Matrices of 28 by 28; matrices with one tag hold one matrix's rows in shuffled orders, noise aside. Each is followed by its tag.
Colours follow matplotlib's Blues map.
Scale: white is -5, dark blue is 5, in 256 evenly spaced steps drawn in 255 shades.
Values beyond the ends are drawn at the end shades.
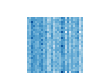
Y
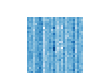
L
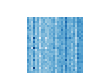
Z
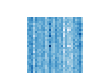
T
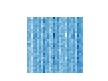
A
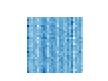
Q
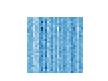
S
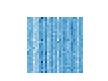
S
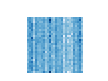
T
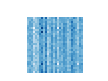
S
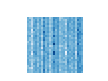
A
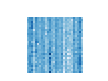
T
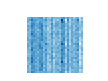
Y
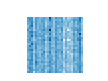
T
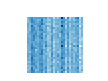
Y
